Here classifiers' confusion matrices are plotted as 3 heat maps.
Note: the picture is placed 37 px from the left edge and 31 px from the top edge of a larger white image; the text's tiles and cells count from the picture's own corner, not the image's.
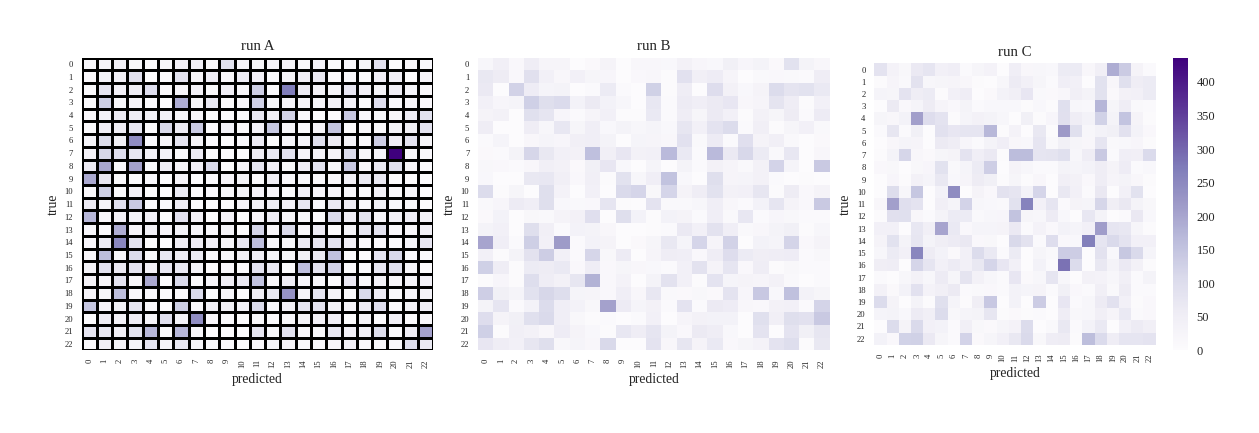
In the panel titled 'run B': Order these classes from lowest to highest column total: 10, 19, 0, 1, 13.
10, 1, 19, 13, 0
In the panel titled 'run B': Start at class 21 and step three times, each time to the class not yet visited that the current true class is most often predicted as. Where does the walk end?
22
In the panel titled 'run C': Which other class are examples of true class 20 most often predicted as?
5
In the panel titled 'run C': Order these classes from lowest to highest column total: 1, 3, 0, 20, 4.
0, 4, 1, 20, 3
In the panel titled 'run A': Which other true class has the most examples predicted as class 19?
6
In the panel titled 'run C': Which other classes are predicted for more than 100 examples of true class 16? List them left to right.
3, 9, 15
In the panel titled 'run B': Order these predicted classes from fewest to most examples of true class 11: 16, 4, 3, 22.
16, 3, 4, 22
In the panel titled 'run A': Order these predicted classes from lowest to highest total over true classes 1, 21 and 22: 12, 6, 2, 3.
12, 2, 3, 6
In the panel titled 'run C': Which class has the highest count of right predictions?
15
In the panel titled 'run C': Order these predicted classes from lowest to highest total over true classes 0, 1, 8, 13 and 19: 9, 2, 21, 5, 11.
2, 21, 11, 9, 5
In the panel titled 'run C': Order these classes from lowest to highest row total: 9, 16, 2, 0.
9, 2, 0, 16
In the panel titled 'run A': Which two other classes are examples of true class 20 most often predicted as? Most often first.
7, 5
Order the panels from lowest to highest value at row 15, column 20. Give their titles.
run B, run A, run C
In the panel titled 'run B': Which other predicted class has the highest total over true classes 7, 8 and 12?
15
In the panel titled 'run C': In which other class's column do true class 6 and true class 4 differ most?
3
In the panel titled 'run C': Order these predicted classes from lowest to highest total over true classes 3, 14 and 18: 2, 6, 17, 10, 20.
10, 2, 6, 20, 17
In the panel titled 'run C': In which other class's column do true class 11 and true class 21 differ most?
12
